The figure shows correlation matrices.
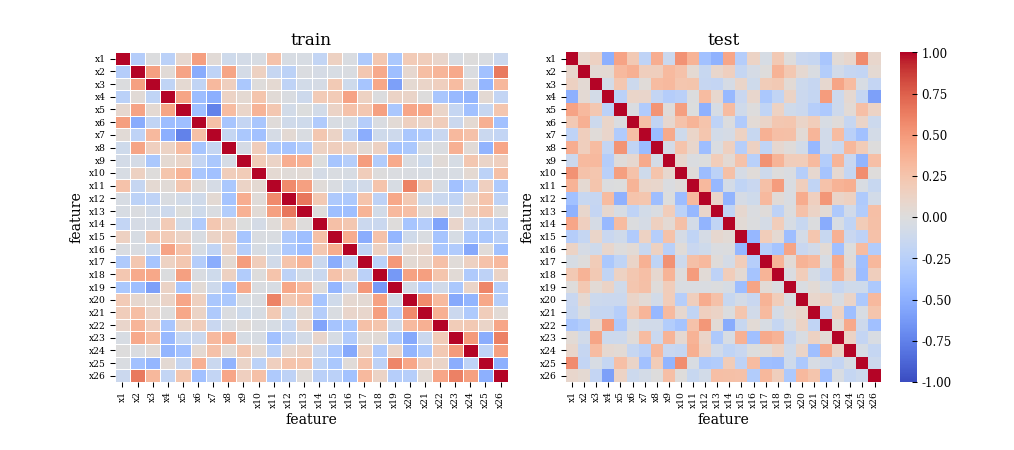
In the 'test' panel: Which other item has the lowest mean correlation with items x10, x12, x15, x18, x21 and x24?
x16
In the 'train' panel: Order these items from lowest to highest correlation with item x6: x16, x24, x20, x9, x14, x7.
x14, x9, x16, x24, x20, x7
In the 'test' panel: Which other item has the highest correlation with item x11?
x18
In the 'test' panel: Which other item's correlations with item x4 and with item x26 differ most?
x22
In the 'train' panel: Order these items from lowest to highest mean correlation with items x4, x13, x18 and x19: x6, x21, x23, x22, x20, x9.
x23, x6, x22, x21, x9, x20
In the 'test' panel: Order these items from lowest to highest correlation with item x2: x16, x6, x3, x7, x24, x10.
x24, x16, x3, x7, x10, x6
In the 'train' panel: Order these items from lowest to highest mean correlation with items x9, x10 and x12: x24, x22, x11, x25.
x22, x25, x24, x11
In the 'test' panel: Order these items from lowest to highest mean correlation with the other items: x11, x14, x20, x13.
x13, x14, x20, x11
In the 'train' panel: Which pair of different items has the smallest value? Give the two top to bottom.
x5, x7
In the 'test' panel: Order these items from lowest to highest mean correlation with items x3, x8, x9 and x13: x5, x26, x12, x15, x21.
x12, x21, x15, x26, x5
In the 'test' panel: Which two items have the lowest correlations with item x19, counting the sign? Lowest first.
x15, x26
